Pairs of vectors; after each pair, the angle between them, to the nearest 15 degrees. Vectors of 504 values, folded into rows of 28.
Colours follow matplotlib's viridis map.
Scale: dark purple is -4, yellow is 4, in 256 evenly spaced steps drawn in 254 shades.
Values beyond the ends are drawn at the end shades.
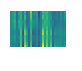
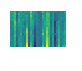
60 degrees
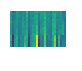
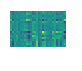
60 degrees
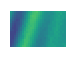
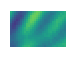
30 degrees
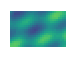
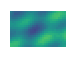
15 degrees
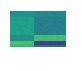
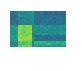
90 degrees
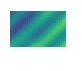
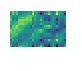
135 degrees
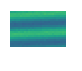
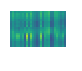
60 degrees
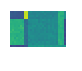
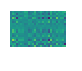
75 degrees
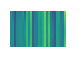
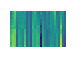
120 degrees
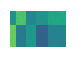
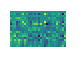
75 degrees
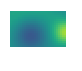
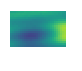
15 degrees
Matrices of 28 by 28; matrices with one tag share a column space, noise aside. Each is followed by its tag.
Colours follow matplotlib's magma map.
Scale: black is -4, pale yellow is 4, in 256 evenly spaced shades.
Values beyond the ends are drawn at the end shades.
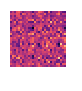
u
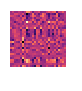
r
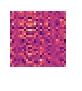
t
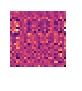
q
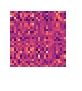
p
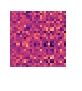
u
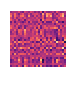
r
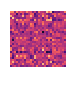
p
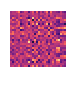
t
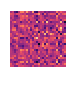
u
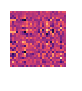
q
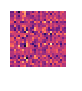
u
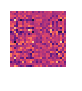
q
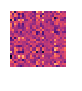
p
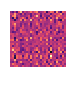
p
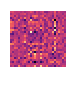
q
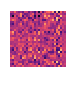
p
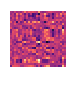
r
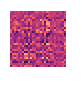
q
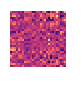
p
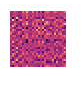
t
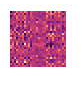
u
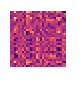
p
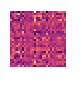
p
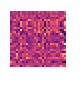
q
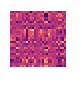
r
